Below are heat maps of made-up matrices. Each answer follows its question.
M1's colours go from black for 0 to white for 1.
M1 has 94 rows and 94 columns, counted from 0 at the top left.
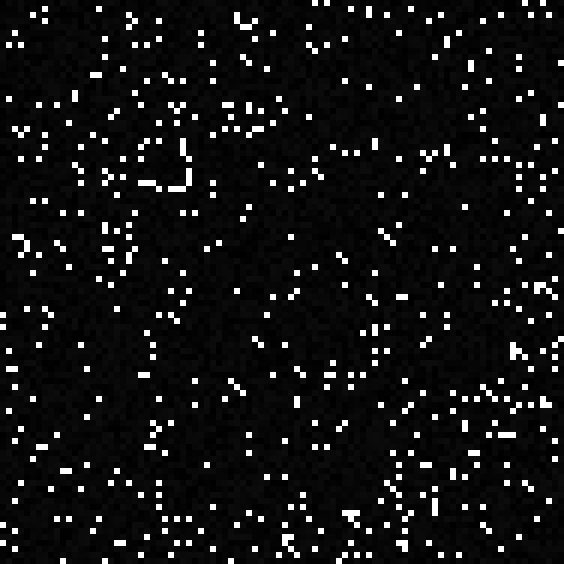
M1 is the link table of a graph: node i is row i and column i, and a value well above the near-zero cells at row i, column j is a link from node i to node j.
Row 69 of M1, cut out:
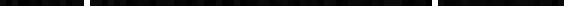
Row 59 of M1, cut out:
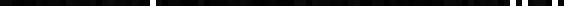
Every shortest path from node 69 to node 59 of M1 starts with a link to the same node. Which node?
node 72
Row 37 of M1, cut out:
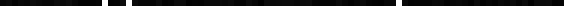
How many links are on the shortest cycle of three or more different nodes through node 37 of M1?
5
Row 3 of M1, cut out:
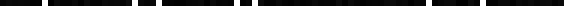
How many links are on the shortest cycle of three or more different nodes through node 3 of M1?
3
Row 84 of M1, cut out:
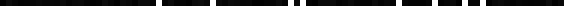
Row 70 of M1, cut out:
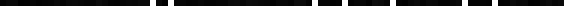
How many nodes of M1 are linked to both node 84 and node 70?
1
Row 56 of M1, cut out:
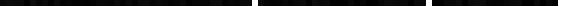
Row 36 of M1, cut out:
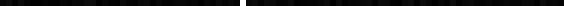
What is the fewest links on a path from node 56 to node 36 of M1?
5
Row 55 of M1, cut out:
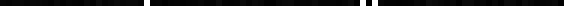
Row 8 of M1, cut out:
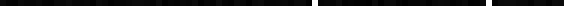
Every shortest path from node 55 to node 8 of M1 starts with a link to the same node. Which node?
node 24
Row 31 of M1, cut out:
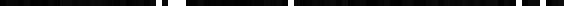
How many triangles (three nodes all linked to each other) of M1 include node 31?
3
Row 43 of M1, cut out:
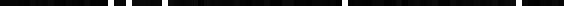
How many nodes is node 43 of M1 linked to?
5
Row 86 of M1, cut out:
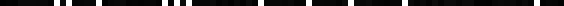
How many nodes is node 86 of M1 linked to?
11
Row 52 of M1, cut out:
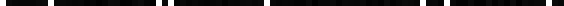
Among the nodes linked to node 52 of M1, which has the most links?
node 26
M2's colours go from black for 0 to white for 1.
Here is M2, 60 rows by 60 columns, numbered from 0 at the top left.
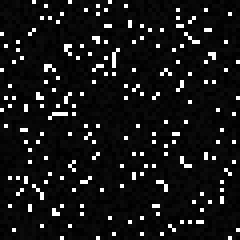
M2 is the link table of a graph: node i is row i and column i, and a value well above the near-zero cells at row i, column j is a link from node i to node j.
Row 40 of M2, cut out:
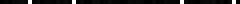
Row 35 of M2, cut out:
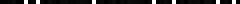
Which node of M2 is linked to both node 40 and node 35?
node 58
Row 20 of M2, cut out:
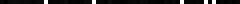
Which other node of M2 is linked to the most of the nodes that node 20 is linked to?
node 39
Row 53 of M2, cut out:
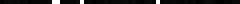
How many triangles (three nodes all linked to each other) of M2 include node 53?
0
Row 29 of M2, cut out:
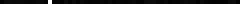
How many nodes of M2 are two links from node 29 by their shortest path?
3
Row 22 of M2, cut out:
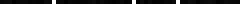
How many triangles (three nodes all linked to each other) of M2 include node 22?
1
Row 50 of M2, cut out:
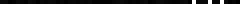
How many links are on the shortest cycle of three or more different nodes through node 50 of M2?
5
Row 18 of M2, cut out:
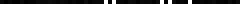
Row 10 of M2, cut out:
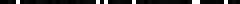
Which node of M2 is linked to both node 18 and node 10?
node 26
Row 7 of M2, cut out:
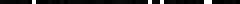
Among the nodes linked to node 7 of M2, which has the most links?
node 51
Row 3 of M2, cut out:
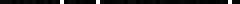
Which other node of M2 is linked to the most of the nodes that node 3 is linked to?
node 59
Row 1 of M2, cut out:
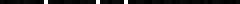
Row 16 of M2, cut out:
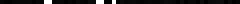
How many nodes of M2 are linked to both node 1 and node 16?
2
